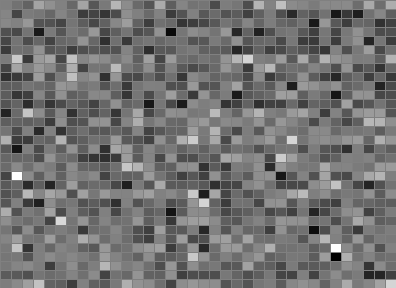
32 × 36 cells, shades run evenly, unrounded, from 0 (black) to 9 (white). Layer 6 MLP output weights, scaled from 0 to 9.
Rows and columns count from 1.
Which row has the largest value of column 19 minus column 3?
23
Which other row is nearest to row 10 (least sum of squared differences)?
31
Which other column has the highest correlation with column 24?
4
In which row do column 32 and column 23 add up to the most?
7
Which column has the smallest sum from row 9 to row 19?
2
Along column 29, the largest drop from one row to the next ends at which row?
26
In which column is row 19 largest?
12
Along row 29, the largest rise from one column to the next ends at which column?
32
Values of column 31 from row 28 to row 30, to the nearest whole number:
9 0 4
